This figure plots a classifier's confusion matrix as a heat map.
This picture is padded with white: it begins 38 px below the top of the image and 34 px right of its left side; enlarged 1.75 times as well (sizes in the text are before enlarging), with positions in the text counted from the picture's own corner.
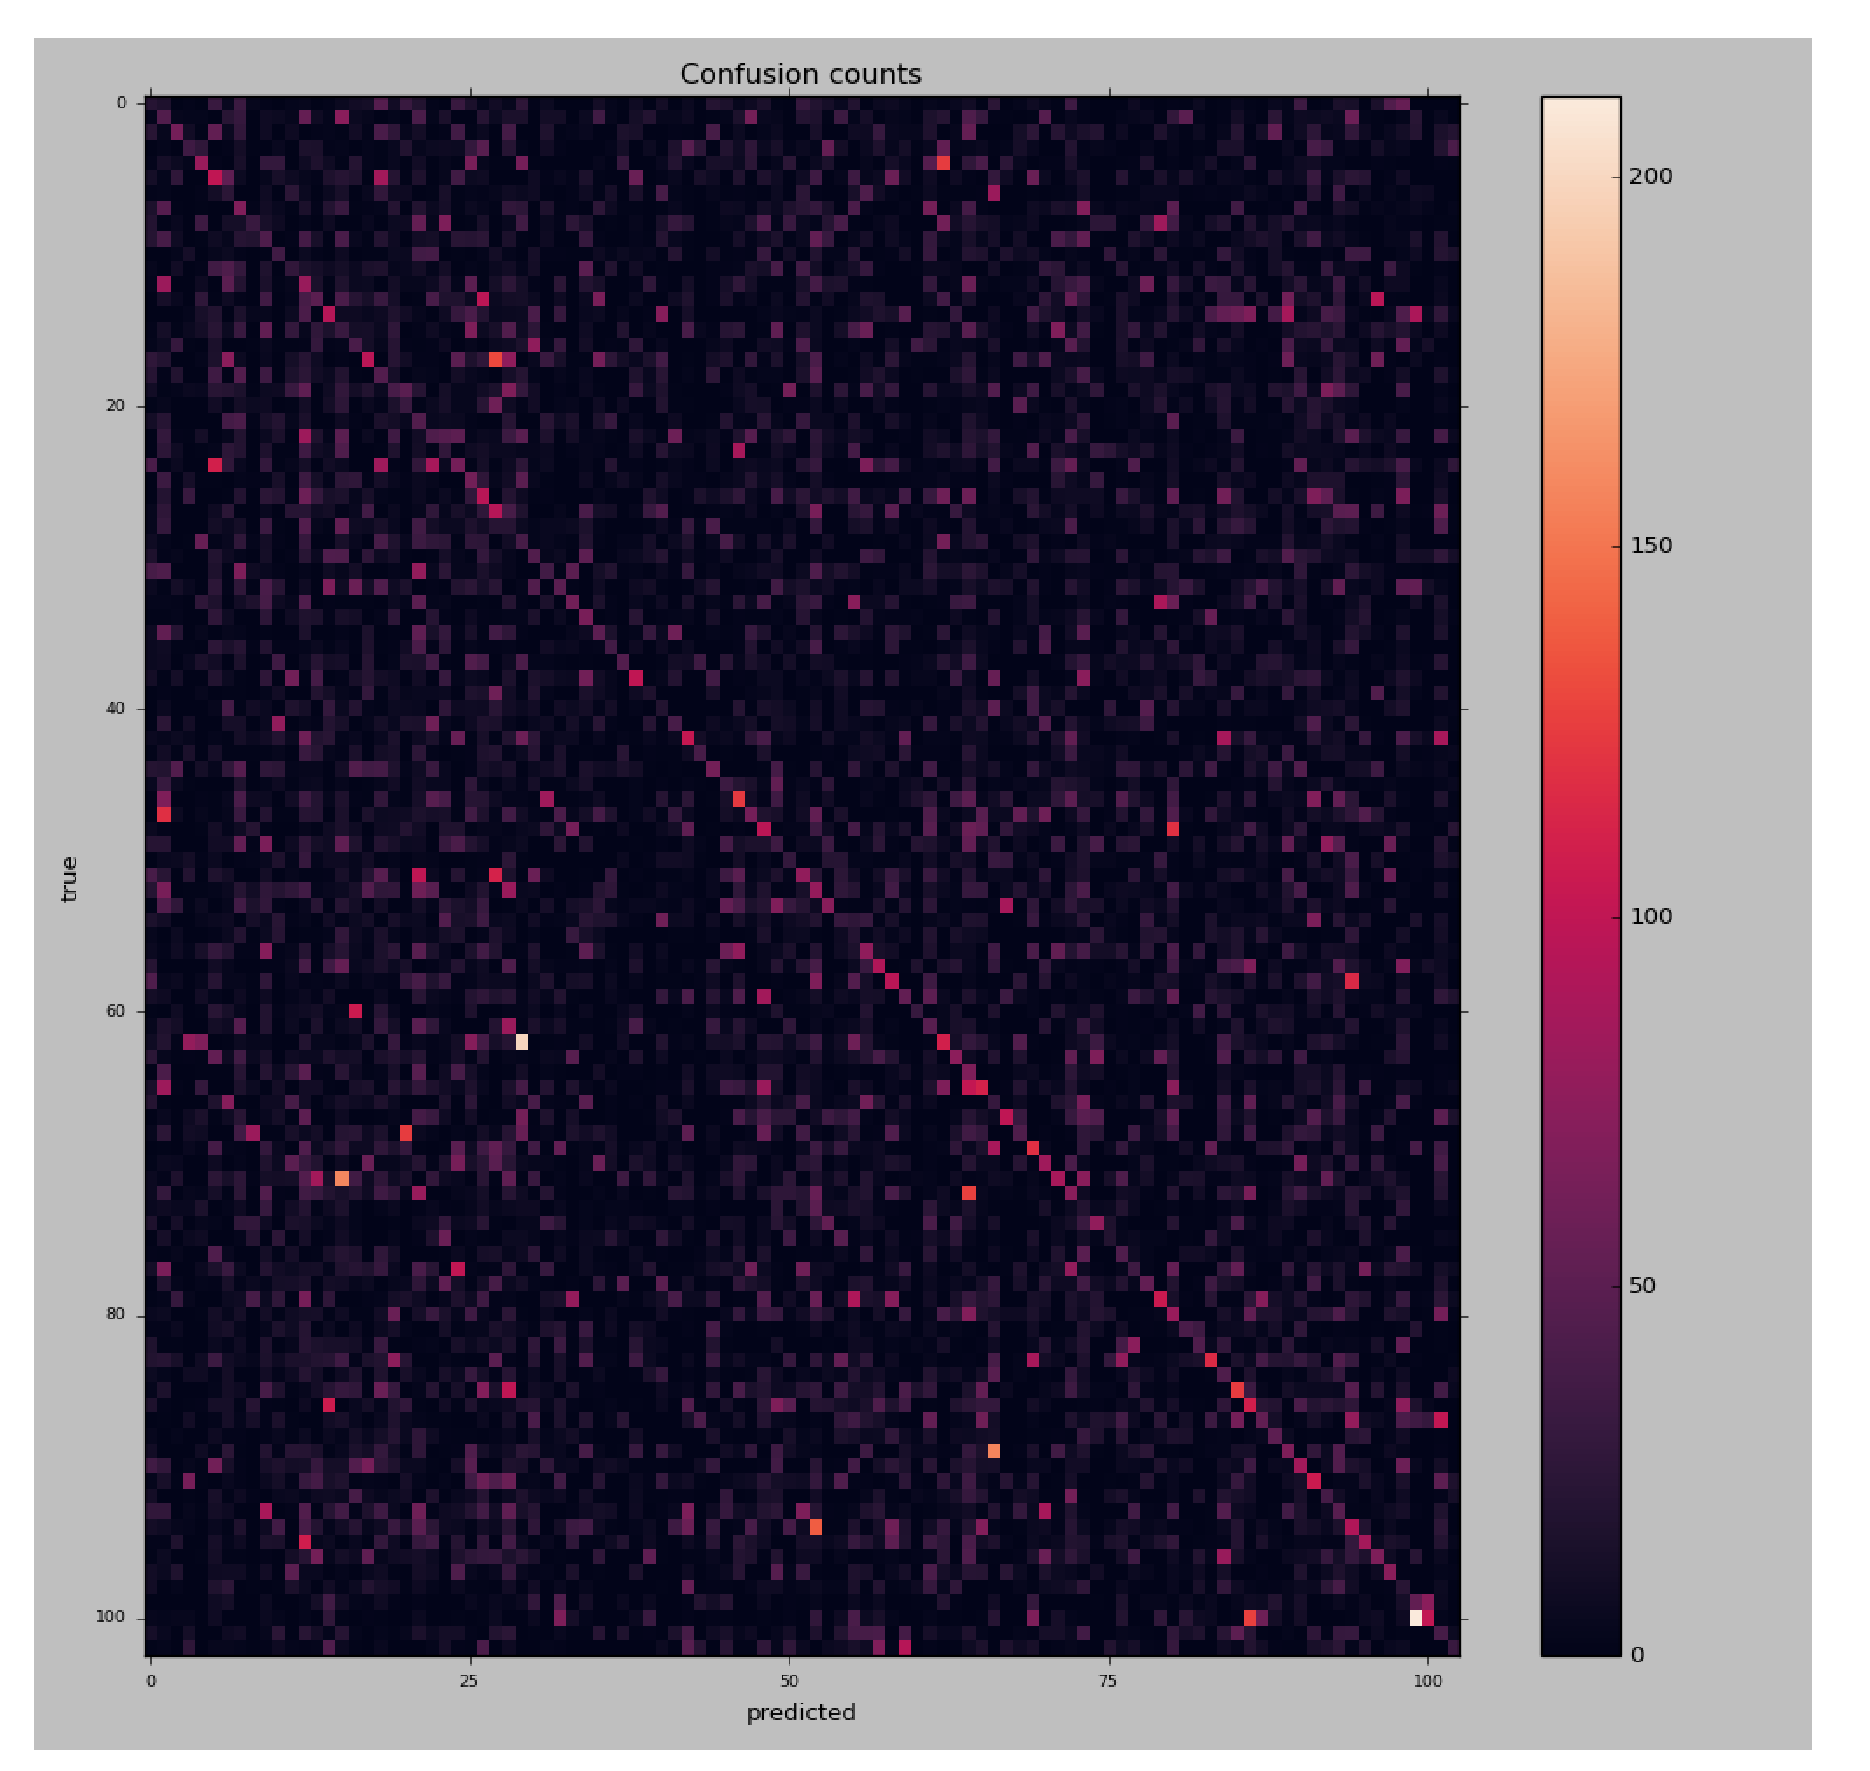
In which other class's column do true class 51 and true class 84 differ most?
27
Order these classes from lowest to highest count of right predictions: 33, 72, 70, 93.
93, 33, 72, 70
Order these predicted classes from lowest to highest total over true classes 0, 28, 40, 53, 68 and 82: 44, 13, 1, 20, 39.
39, 13, 44, 1, 20
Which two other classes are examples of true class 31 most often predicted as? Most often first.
21, 7
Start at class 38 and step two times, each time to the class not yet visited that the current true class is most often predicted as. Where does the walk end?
52
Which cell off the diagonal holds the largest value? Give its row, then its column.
100, 99
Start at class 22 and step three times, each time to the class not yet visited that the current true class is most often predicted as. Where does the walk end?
15
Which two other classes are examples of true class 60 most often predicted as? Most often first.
16, 82
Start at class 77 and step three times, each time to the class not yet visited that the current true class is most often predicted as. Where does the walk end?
18
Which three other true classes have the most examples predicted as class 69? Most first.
83, 100, 5
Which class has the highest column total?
12
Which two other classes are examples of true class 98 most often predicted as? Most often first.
42, 93
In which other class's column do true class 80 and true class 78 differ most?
64
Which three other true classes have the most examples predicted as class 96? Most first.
13, 17, 39
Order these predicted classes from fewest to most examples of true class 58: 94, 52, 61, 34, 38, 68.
38, 34, 68, 61, 52, 94
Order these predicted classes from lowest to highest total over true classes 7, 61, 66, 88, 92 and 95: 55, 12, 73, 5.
5, 55, 12, 73
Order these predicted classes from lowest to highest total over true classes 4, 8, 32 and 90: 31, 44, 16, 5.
31, 44, 5, 16
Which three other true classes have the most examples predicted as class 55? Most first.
79, 33, 62
